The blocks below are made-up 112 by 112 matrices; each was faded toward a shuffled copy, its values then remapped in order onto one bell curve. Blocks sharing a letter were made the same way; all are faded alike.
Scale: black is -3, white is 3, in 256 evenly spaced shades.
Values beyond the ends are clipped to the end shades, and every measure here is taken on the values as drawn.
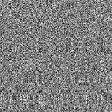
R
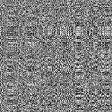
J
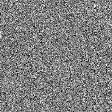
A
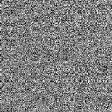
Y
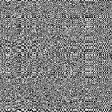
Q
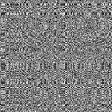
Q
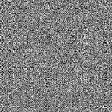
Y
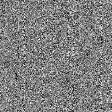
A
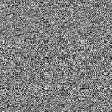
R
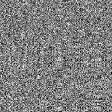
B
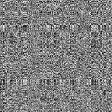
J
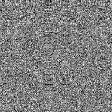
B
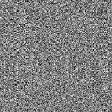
R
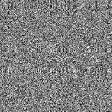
B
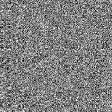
B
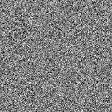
B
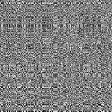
Q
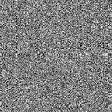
B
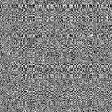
Q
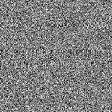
B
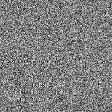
B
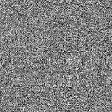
B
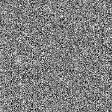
A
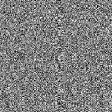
Y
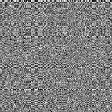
Q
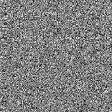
B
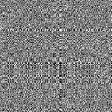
Q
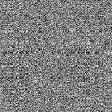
R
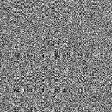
Y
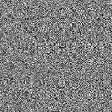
Y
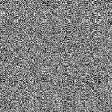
R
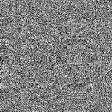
B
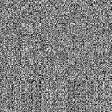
Y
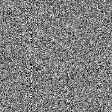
A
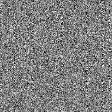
A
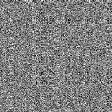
B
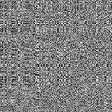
J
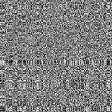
J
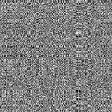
J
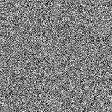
B
